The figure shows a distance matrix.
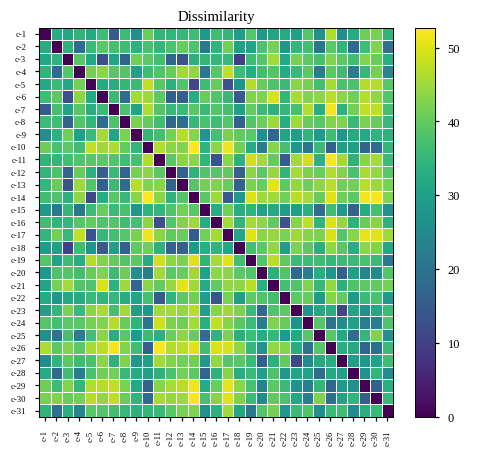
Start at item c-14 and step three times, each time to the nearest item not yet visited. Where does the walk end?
c-18
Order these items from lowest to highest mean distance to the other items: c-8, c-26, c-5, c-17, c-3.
c-3, c-8, c-5, c-26, c-17
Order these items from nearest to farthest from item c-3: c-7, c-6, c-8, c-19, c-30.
c-6, c-8, c-7, c-19, c-30
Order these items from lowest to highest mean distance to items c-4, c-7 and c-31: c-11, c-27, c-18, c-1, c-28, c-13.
c-1, c-28, c-18, c-27, c-11, c-13
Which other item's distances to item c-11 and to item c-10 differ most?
c-26
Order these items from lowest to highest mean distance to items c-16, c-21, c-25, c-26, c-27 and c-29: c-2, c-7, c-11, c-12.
c-2, c-11, c-7, c-12
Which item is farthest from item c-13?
c-21
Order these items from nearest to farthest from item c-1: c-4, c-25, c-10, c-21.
c-25, c-21, c-4, c-10
